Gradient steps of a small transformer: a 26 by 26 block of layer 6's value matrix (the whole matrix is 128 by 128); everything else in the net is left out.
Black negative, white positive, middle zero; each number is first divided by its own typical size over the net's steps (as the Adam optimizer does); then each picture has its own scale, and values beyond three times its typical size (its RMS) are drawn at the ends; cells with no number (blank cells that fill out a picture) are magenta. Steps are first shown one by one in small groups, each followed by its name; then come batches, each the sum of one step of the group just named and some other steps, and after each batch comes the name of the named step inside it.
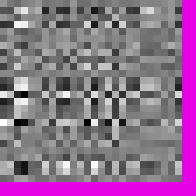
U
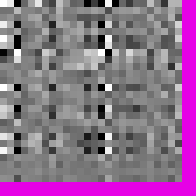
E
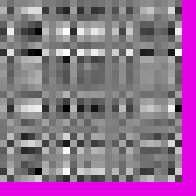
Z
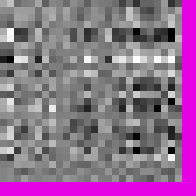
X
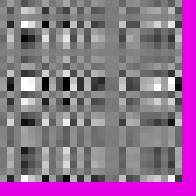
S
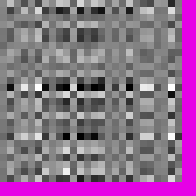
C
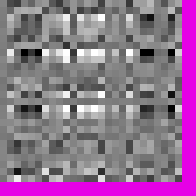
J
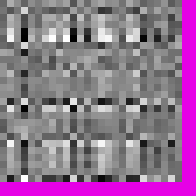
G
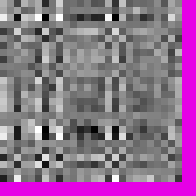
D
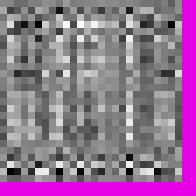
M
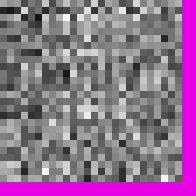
J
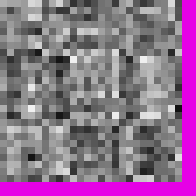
Z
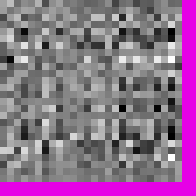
X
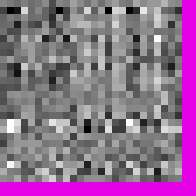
M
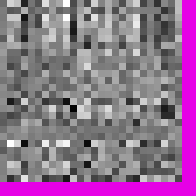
G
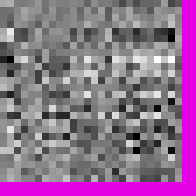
X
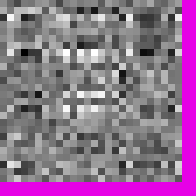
J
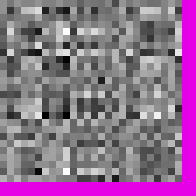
Z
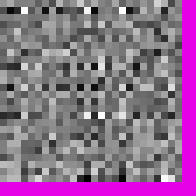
C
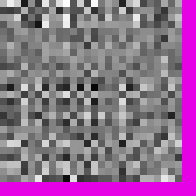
C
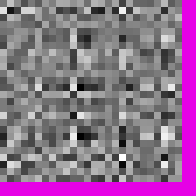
C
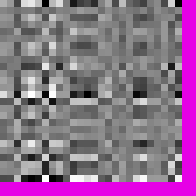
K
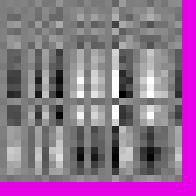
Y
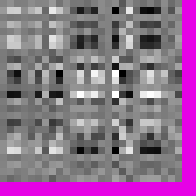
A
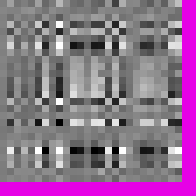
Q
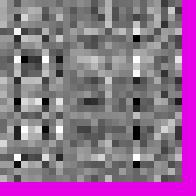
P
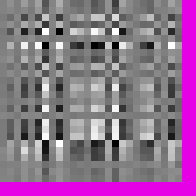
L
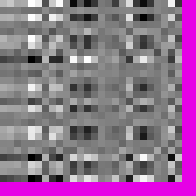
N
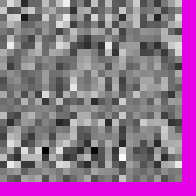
Q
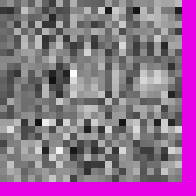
Q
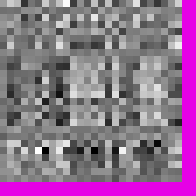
Q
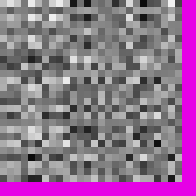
N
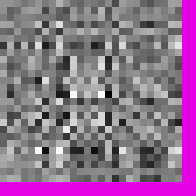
Q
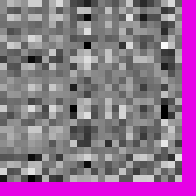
N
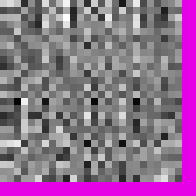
P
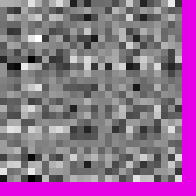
N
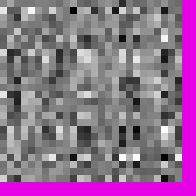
P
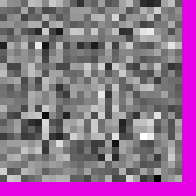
L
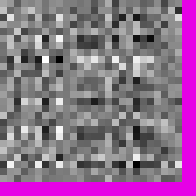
P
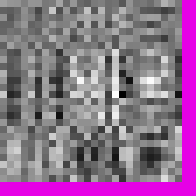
Y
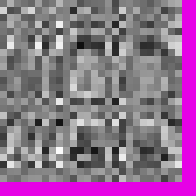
Q
